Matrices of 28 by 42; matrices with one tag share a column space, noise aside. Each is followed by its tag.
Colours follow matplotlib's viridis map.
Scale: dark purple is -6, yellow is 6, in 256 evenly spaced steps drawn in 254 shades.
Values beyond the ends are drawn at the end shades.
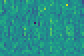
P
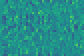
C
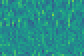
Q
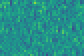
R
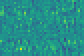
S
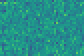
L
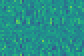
S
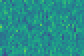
C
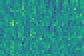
P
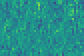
R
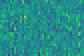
C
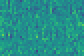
P
